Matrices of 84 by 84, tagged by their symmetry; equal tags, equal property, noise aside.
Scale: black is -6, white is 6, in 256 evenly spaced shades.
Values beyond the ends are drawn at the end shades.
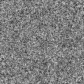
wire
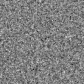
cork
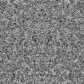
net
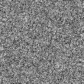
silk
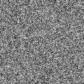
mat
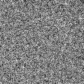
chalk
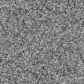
silk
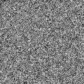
wire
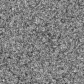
chalk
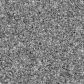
chalk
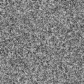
cork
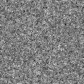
silk
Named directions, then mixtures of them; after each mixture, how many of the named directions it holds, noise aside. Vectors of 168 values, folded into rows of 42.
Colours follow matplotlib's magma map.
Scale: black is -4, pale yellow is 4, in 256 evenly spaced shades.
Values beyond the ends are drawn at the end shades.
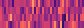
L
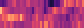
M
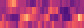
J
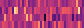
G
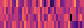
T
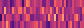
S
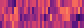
three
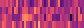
three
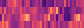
three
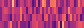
two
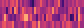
four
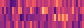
four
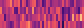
four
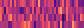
two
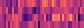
three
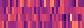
two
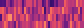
four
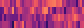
three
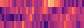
one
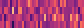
three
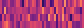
two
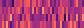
two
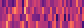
three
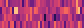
one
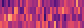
three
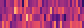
four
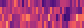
four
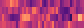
two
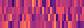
three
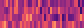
four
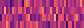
one
